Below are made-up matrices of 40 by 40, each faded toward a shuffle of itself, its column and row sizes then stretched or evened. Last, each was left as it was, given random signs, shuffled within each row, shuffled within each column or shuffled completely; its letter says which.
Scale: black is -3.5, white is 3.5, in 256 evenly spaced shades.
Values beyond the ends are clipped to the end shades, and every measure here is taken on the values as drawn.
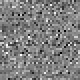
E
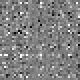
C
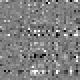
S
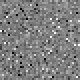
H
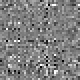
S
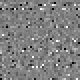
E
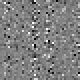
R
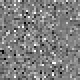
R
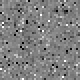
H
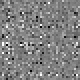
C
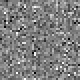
R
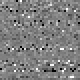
E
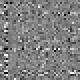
S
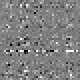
C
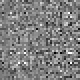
C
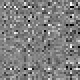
S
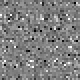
E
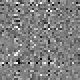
S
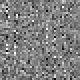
R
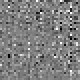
S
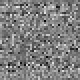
E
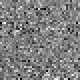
E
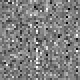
R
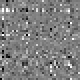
S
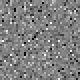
H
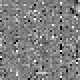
R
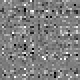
S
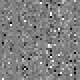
R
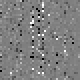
R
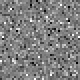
H
